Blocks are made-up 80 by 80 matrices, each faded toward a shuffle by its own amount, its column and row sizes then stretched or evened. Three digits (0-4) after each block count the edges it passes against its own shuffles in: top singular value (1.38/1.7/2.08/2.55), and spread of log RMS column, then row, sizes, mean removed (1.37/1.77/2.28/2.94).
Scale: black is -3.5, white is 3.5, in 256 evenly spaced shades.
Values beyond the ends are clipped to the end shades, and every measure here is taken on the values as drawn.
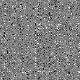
2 3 2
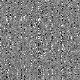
3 3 0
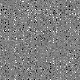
1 3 2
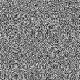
3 0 0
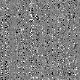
0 4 2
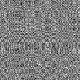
4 0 0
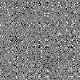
3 3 3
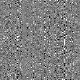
2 4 1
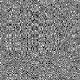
3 2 0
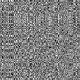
4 3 0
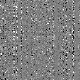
2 4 1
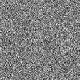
2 0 0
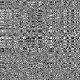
4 2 4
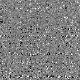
0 2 3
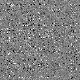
0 2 2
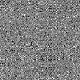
3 0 2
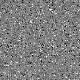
0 1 2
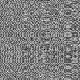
4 0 0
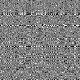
4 0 4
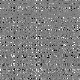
3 2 4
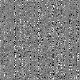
2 4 1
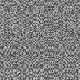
4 0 0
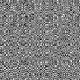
4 2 2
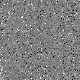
0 2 1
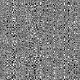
3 4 2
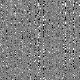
2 4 0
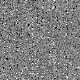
0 2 1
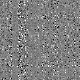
0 4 2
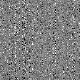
0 4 0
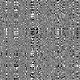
4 4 2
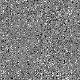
1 2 2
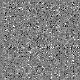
0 3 2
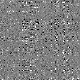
2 3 3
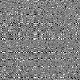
4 2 4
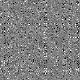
2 3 2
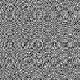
4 0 1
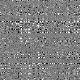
3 2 4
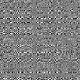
4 3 4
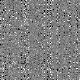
1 4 2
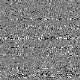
2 2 4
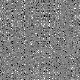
3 3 0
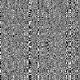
4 4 2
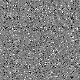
1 2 2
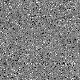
1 0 1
